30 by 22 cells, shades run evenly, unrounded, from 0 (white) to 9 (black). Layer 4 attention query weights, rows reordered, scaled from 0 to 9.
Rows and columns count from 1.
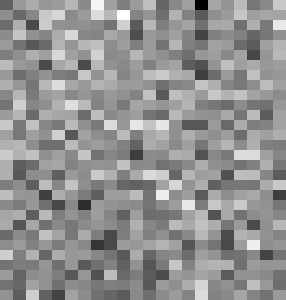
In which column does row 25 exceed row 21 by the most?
15
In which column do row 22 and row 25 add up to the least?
20
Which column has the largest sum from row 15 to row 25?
18
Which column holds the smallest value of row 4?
6
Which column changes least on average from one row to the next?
21
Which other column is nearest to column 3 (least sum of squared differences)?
19
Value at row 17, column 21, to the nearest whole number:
3
